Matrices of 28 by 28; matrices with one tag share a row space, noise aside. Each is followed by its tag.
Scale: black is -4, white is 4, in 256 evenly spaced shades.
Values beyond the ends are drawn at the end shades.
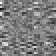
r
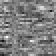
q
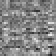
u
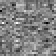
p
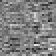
u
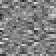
r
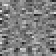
r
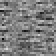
q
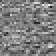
u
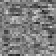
u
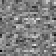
p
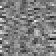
r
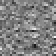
p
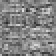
u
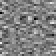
r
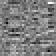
u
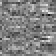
u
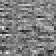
q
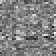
p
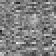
p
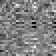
p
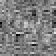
p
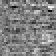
u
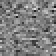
p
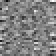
r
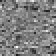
p
